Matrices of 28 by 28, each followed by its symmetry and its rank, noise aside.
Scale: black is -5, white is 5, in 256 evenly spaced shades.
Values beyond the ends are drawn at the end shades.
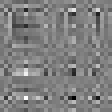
no symmetry, rank two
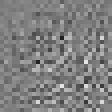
symmetric, rank three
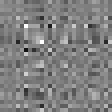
symmetric, rank two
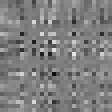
antisymmetric, rank two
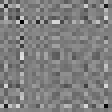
symmetric, rank two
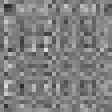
no symmetry, rank three
